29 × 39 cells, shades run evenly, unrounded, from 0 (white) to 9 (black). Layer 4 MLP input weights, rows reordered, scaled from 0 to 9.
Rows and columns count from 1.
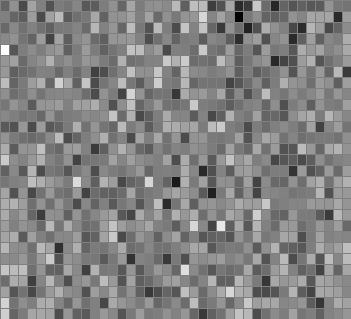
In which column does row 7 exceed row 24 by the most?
39
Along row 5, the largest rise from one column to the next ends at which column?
2
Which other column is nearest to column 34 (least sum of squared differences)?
10
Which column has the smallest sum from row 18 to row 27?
1
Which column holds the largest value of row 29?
23
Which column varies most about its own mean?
27
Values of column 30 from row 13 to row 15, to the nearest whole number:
3 5 4
